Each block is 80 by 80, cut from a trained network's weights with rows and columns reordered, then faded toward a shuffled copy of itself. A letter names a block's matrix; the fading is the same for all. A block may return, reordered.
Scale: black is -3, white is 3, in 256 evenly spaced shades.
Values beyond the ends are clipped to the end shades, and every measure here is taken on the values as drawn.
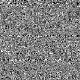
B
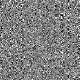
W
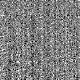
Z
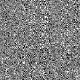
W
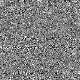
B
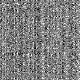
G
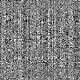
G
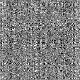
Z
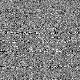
B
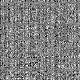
G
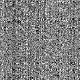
Z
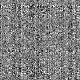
G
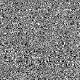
B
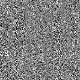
W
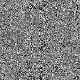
W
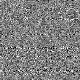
B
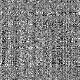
G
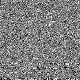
B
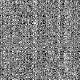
Z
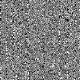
W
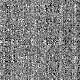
Z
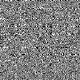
B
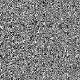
W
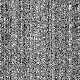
G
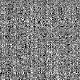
Z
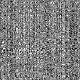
G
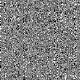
W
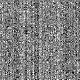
G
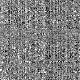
G
